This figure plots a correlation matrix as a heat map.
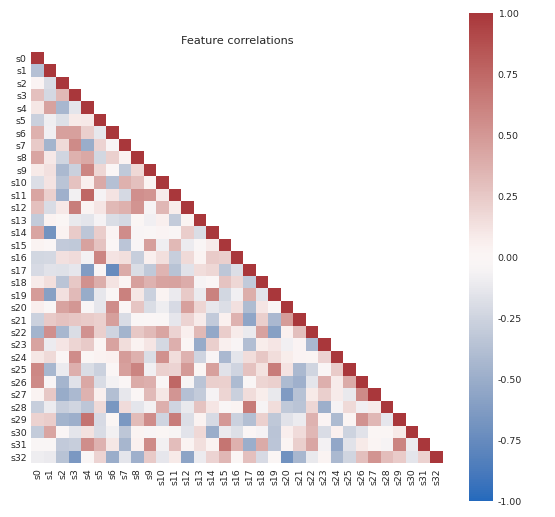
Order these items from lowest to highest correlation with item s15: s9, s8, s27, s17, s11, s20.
s17, s20, s8, s27, s11, s9
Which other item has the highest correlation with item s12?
s3
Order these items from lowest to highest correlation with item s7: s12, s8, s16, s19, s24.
s8, s16, s12, s24, s19
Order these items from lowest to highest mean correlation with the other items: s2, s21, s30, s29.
s2, s30, s21, s29
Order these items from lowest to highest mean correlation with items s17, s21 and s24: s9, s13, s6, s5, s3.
s9, s6, s13, s5, s3
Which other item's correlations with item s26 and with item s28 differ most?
s11
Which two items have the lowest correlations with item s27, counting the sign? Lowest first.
s20, s2
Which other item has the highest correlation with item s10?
s24
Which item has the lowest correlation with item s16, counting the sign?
s26
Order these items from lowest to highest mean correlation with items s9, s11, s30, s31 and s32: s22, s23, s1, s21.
s21, s23, s1, s22
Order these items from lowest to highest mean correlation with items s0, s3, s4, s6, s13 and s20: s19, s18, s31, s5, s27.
s27, s5, s19, s31, s18
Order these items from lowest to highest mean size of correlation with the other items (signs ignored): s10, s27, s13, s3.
s13, s10, s27, s3
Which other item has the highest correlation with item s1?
s22
